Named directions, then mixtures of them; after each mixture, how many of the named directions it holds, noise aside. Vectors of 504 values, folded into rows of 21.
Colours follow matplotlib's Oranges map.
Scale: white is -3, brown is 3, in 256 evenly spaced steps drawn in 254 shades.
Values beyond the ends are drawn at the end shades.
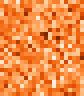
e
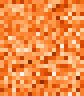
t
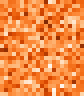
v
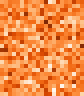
one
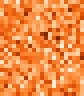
one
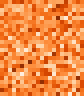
one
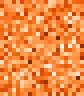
three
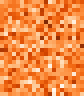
one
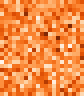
three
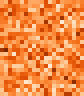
two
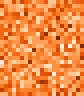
three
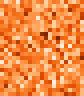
one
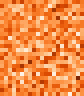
one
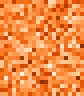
two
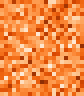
two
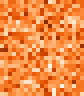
one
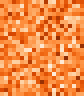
two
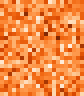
three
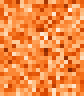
two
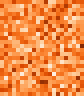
two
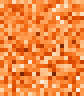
one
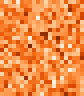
one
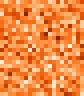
two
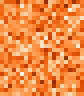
three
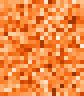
two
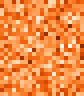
three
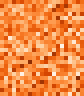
one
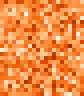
three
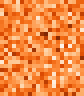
two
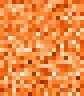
one
